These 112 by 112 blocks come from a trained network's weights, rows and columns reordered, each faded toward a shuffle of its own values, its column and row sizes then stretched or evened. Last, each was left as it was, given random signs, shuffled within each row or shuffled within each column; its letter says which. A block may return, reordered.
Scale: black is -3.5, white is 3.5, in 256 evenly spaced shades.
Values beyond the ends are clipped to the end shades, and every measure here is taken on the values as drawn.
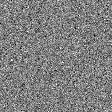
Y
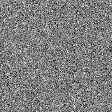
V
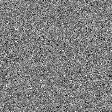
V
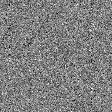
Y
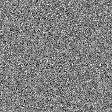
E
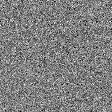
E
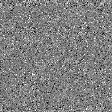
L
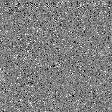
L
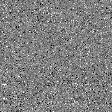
V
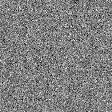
E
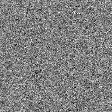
V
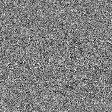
E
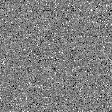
L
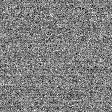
E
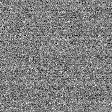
E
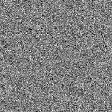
L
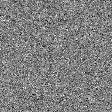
E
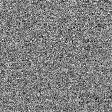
E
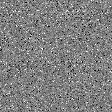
E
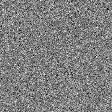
Y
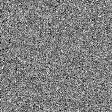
Y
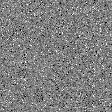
Y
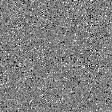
V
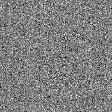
L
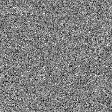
V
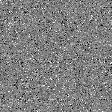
E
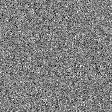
E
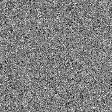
Y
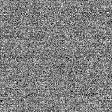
L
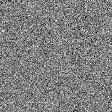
V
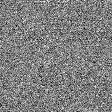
E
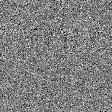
E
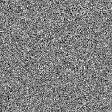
L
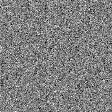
Y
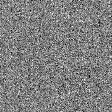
Y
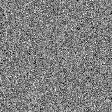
Y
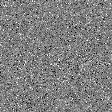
E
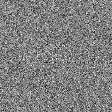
V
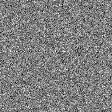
V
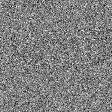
E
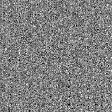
L
